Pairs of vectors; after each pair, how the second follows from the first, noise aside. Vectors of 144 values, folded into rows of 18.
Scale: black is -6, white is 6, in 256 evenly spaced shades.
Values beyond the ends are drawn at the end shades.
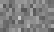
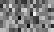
negated, scaled up.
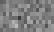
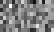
wrapped around, negated, scaled up.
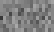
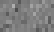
wrapped around, negated, partly zeroed.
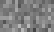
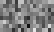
negated, scaled up.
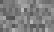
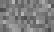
wrapped around.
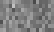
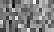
negated, scaled up.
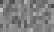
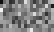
scaled up.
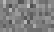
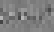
wrapped around, negated, partly zeroed.
